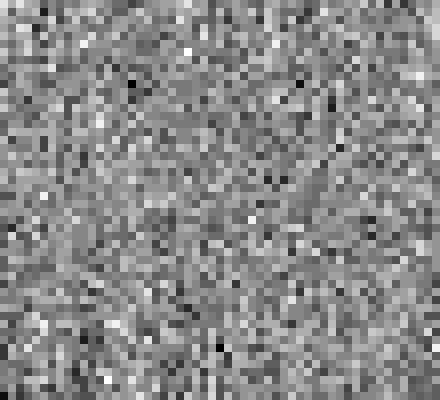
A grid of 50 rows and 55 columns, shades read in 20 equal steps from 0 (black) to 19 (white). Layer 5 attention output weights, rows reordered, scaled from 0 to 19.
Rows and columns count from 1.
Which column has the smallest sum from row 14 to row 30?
34
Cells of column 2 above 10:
22
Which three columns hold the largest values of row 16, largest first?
13, 17, 45
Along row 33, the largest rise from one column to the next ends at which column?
51
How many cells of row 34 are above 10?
27
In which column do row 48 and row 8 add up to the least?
11
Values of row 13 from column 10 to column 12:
6 10 14
